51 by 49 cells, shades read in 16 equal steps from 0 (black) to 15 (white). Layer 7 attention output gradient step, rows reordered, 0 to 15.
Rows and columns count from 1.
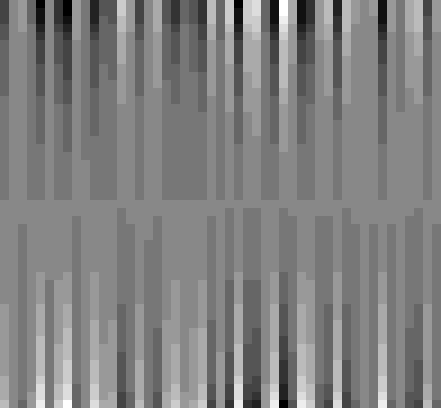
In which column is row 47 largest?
8
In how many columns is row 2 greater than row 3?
4
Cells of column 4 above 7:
26
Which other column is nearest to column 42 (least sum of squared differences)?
40
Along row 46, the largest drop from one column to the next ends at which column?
32
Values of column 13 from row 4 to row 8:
6 6 6 6 6
